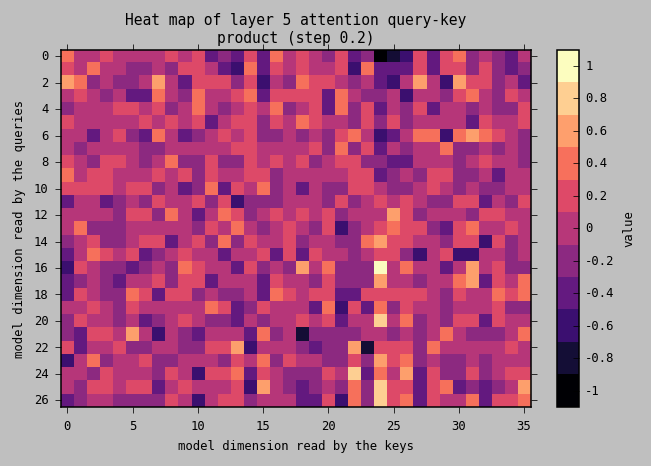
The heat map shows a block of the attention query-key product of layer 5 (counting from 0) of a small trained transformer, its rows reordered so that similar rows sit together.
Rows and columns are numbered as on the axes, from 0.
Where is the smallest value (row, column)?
0, 24
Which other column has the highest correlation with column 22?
28
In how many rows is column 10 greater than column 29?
13
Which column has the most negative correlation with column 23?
22
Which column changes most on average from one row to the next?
31
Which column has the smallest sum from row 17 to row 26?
21
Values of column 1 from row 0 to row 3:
0 0 0.4 0.2
